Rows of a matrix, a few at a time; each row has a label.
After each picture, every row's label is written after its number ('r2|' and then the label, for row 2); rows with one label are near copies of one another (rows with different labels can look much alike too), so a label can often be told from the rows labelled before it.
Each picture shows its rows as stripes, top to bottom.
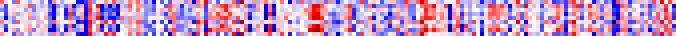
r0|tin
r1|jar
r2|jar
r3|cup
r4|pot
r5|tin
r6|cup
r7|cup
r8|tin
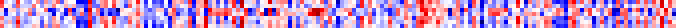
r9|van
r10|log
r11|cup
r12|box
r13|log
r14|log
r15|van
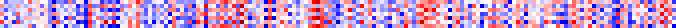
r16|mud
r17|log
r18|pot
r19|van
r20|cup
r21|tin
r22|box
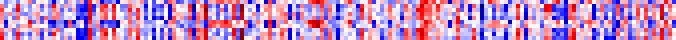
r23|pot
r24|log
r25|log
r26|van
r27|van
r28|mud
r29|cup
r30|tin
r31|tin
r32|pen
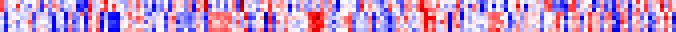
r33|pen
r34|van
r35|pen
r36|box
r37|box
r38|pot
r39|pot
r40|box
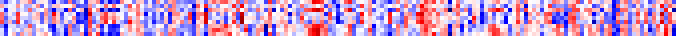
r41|pot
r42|tin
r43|jar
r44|van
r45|pen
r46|log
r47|box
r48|box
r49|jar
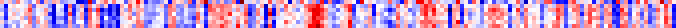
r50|van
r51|box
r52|jar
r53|cup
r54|box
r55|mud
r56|pot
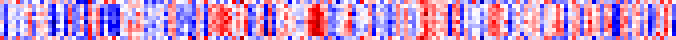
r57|log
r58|box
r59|cup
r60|pot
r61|box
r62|mud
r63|box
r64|box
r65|cup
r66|log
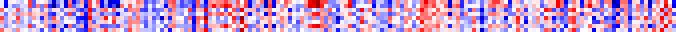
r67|box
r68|mud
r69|log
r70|cup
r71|pen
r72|tin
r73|mud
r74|pen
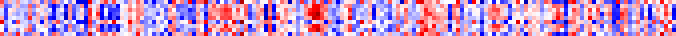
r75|van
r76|mud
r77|box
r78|box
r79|mud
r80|tin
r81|jar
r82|pot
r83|van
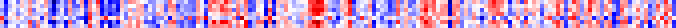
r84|jar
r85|pot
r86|pot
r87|jar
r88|pen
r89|mud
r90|box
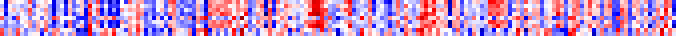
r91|jar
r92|box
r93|jar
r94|box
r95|tin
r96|jar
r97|box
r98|van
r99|log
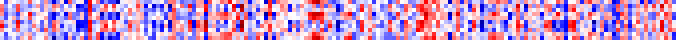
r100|cup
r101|van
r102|log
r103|pot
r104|pot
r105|log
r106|pen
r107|van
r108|jar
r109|jar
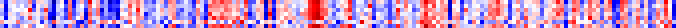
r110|box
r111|box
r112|jar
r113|cup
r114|mud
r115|log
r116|pot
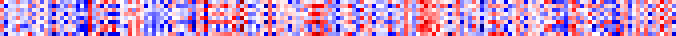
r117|pen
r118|pot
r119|pen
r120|box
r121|van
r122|box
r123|log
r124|log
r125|jar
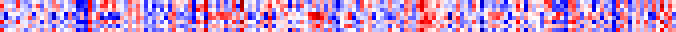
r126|log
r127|van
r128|tin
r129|box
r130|pot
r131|pen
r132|jar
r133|van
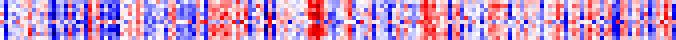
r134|pot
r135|jar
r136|box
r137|mud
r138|cup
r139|van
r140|cup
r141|box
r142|mud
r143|pot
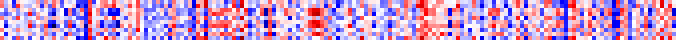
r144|tin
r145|tin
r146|box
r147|box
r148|van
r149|cup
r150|mud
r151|van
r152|cup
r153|tin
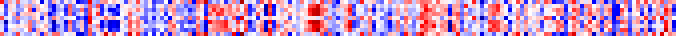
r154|pen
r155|cup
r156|box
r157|cup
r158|pen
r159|box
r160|jar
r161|box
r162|tin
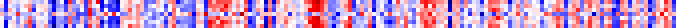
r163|cup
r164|pot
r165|box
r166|log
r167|box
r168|pot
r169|box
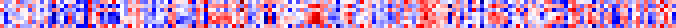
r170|log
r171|jar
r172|pen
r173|jar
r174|cup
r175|mud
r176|log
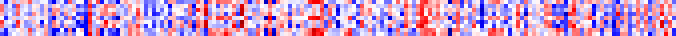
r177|cup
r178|log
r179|pen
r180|van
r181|cup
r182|pen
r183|tin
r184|jar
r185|jar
